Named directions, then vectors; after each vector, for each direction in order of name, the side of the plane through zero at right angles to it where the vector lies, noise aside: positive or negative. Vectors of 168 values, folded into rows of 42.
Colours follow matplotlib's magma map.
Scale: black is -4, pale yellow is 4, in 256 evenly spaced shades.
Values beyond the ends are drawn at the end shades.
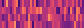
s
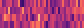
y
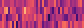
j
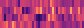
negative, positive, negative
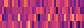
negative, positive, negative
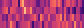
positive, positive, negative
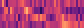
positive, negative, negative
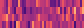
negative, negative, positive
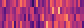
negative, negative, negative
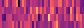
negative, positive, negative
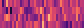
negative, positive, positive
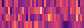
negative, positive, positive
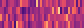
negative, negative, negative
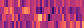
positive, negative, positive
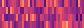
positive, negative, negative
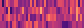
negative, positive, positive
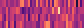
negative, negative, negative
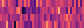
negative, negative, negative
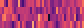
positive, negative, positive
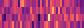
negative, positive, negative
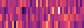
negative, negative, negative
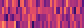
positive, positive, negative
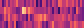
positive, positive, positive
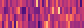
negative, negative, negative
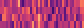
positive, negative, positive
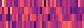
positive, negative, negative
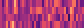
negative, positive, negative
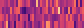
negative, negative, negative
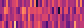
positive, positive, positive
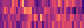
positive, positive, negative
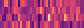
negative, positive, negative
